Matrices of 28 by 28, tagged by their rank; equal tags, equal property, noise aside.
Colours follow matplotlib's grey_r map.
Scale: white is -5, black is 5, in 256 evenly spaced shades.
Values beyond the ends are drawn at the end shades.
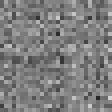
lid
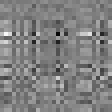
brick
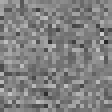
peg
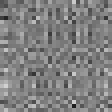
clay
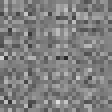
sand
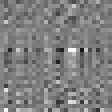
clay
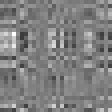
brick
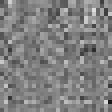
sand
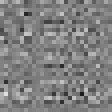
sand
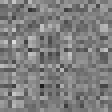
sand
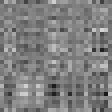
brick
